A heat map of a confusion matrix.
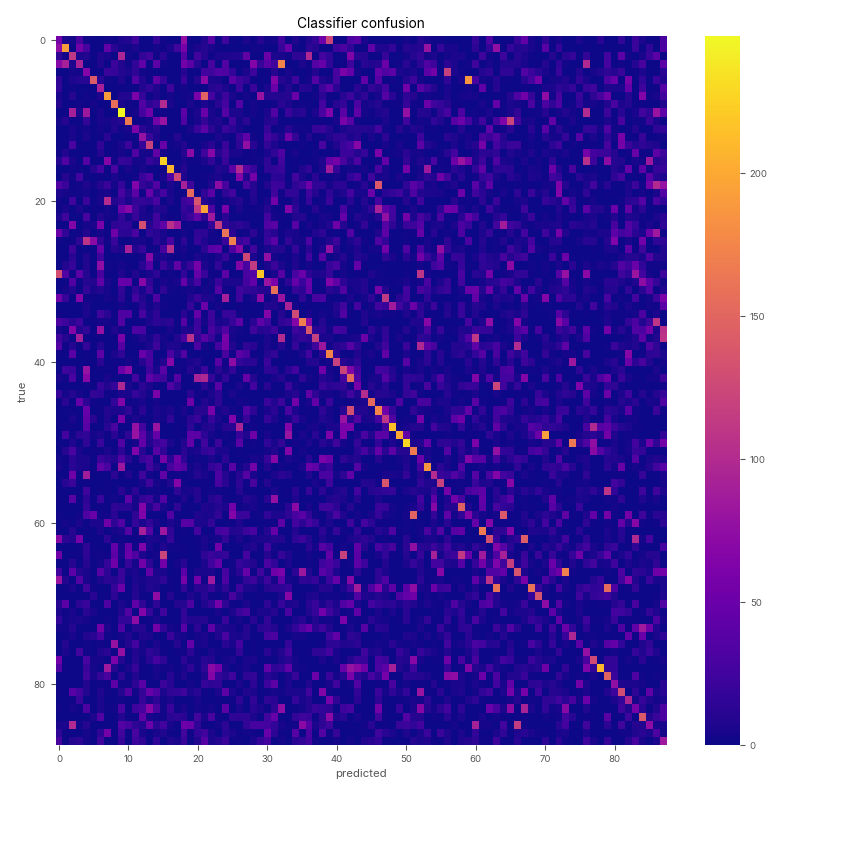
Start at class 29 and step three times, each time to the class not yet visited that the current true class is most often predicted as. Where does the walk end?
82
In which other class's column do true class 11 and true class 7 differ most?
21
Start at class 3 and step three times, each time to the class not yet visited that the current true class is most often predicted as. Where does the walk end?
41
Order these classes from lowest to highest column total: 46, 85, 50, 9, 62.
85, 62, 50, 46, 9
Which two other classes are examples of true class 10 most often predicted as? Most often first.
65, 15
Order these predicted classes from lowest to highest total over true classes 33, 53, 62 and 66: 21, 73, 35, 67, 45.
45, 21, 35, 67, 73
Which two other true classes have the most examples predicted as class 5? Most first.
25, 59
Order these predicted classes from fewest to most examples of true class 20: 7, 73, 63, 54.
54, 63, 73, 7
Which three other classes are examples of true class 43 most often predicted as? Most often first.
63, 9, 75
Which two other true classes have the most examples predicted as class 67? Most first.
62, 83
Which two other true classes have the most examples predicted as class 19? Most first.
37, 14
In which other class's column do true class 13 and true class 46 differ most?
42
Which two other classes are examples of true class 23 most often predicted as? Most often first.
12, 16
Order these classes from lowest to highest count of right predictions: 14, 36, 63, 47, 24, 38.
14, 63, 38, 47, 36, 24
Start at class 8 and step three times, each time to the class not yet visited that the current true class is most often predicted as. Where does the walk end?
9
